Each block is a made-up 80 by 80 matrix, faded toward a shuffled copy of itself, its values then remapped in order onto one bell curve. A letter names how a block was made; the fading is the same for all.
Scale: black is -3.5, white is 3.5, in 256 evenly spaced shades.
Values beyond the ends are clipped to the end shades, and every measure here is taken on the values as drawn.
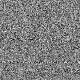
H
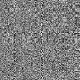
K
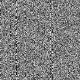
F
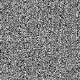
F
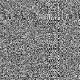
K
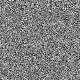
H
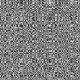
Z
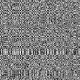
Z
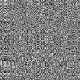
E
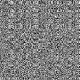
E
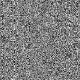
F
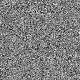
H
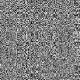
K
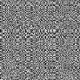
Z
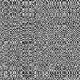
Z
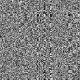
K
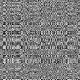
Z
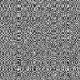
Z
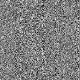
F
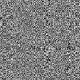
E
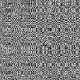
Z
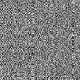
E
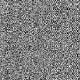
K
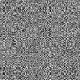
E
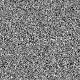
H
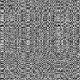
Z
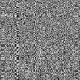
E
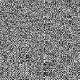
K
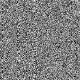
F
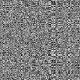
E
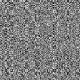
E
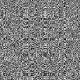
E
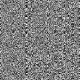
K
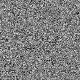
H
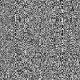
K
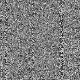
F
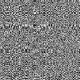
E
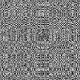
Z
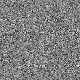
H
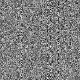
F
